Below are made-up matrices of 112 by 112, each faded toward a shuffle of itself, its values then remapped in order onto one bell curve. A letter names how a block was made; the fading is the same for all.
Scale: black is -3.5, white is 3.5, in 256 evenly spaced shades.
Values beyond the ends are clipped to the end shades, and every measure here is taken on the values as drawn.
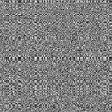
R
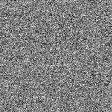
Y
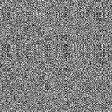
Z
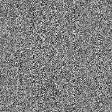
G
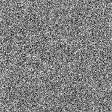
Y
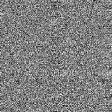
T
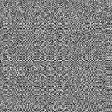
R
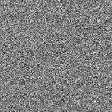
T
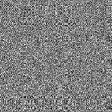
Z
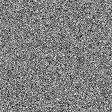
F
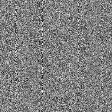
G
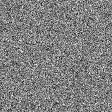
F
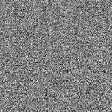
T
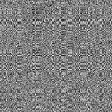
R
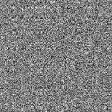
T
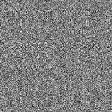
T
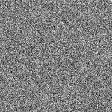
Y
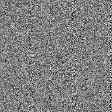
G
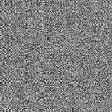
Z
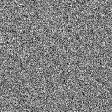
Y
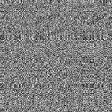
Z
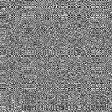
R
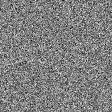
F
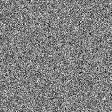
Y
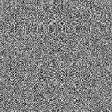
Z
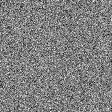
F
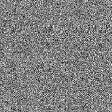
T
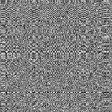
R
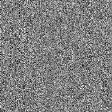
G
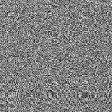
Z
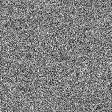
Y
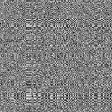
R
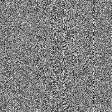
G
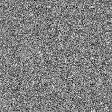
Y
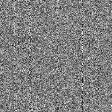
G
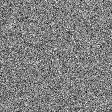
F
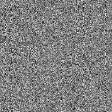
G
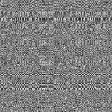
R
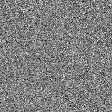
Y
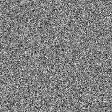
Y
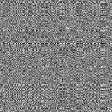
R
